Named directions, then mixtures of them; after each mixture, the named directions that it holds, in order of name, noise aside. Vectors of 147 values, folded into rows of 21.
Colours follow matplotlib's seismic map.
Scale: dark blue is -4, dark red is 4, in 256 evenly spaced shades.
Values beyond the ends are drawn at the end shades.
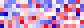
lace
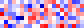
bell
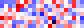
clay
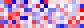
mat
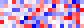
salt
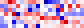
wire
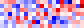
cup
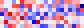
bell, cup.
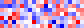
clay, cup, mat.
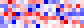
wire.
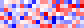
bell, clay, cup.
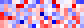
bell, clay, salt.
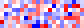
lace, salt.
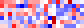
clay, cup, lace.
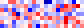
lace, salt, wire.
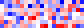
bell, lace.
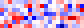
bell, mat, salt.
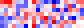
clay, salt, wire.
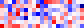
cup, mat, wire.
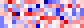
wire.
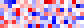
clay, salt, wire.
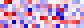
lace, mat, wire.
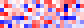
bell, lace, salt.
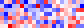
lace, mat.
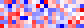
mat.
